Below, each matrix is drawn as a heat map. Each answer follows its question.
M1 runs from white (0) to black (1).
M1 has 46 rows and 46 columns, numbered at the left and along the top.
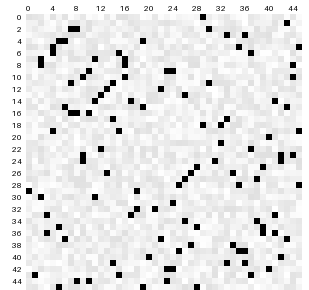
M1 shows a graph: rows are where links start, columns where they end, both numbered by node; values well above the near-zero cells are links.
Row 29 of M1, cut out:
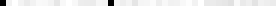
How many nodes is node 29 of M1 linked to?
2
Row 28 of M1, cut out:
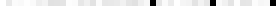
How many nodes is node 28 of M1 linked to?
3
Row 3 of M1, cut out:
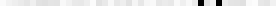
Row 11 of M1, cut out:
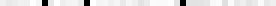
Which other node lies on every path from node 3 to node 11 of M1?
node 14
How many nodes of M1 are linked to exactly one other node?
5
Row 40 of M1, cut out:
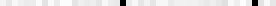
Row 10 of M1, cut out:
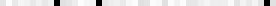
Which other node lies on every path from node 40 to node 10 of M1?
node 42
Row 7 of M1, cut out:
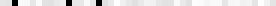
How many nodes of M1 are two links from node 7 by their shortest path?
4
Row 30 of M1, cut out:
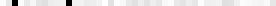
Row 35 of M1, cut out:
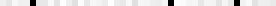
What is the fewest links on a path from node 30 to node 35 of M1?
6
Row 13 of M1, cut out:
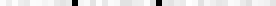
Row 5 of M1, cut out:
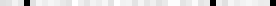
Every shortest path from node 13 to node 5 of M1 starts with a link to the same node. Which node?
node 12
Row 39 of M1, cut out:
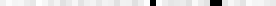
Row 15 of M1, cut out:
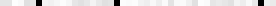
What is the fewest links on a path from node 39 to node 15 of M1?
5
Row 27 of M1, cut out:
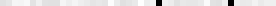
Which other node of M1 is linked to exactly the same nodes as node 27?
node 34
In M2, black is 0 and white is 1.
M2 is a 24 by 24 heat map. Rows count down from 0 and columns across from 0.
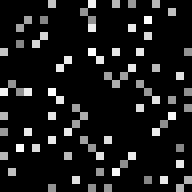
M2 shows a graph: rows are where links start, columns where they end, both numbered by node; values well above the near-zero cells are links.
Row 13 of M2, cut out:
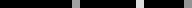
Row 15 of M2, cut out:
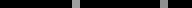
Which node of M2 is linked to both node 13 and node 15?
node 9
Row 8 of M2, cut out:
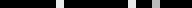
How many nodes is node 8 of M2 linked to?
3
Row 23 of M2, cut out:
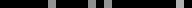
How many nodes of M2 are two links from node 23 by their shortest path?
8
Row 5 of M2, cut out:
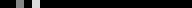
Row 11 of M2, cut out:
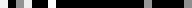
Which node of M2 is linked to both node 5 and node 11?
node 2
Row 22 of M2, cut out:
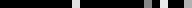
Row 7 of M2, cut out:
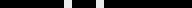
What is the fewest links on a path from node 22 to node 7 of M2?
6
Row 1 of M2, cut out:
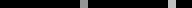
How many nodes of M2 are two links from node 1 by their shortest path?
3
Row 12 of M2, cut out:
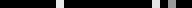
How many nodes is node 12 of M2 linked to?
3
